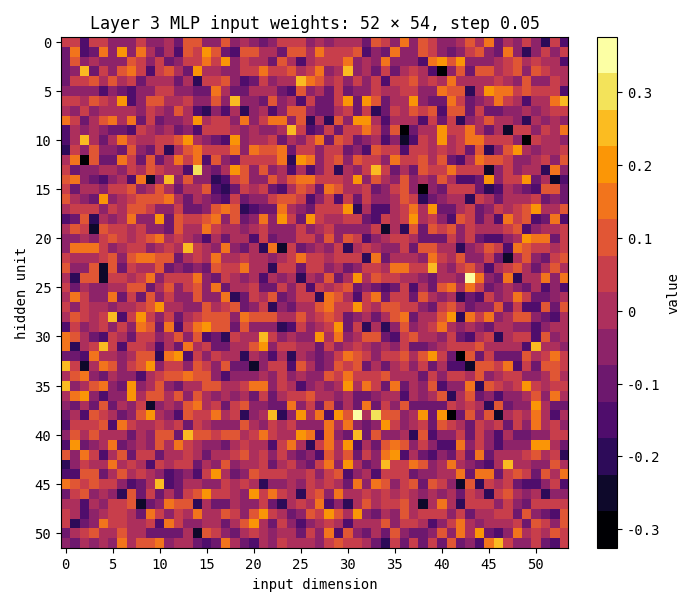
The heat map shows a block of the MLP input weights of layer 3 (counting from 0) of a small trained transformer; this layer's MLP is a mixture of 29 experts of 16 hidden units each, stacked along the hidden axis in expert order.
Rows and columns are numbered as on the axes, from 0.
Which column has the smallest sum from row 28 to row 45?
46
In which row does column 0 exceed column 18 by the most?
33
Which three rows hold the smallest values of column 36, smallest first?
9, 10, 19
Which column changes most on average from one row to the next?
45
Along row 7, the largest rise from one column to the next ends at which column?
41
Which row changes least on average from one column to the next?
34
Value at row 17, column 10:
-0.05
